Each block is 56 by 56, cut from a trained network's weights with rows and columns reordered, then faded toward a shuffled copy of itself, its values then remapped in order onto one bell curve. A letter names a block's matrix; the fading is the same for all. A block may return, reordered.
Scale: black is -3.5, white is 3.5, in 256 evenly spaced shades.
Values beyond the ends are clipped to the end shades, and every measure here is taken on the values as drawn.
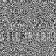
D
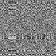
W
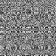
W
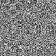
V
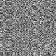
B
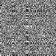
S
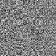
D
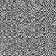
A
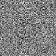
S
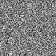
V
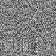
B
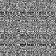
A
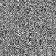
B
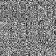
D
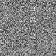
V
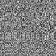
B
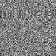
B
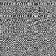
W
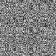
B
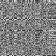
W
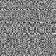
W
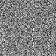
D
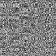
D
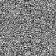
D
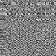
W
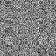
B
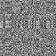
A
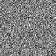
V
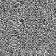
V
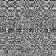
A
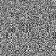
S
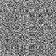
B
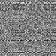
A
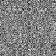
D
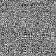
S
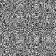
B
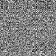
S
